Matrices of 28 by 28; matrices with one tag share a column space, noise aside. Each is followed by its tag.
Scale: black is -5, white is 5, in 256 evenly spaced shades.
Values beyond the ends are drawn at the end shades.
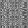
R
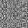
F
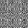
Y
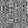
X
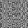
F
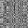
X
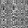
Y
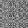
F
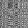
R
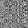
X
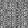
R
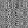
R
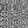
Y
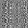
X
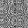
Y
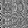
Y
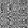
Y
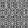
R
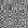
Y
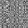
X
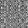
X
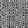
R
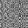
F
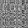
Y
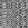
R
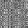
R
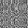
Y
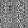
X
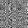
Y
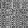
R
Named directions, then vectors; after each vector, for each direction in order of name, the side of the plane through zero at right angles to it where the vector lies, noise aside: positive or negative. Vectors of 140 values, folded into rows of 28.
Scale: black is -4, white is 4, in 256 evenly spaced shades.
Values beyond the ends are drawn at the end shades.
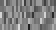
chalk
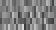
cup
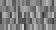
negative, positive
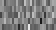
negative, negative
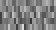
negative, positive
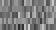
negative, negative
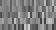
negative, negative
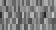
negative, positive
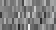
negative, negative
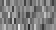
positive, positive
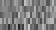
negative, negative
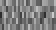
negative, positive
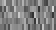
positive, negative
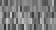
positive, negative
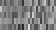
negative, negative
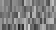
negative, negative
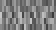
positive, negative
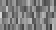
positive, negative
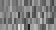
positive, positive
